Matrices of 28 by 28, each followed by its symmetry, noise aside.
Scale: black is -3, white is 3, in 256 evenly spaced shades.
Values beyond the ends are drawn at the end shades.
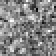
no symmetry.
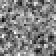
symmetric.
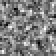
same after a half turn.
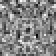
mirrored left to right.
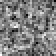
antisymmetric.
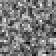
symmetric.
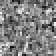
antisymmetric.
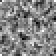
symmetric.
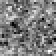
no symmetry.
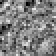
symmetric.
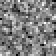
antisymmetric.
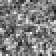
no symmetry.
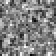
same after a half turn.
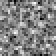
same after a half turn.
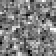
antisymmetric.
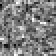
no symmetry.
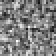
antisymmetric.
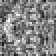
mirrored top to bottom.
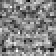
mirrored left to right.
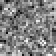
symmetric.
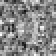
mirrored top to bottom.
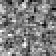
antisymmetric.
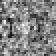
mirrored top to bottom.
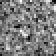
symmetric across the other diagonal.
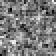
symmetric across the other diagonal.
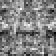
mirrored left to right.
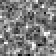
symmetric.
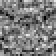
mirrored left to right.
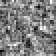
antisymmetric.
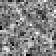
symmetric across the other diagonal.
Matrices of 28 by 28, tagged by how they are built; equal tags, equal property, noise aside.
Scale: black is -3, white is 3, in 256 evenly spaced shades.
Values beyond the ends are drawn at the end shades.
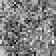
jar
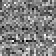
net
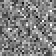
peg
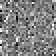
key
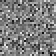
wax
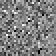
key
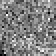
jar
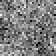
jar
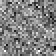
peg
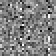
key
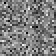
wax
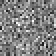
net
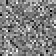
peg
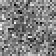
jar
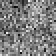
jar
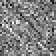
peg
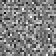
net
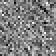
peg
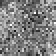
jar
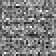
net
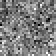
jar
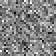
peg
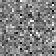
key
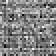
net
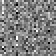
key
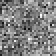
jar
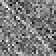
peg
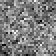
jar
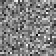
wax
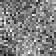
jar
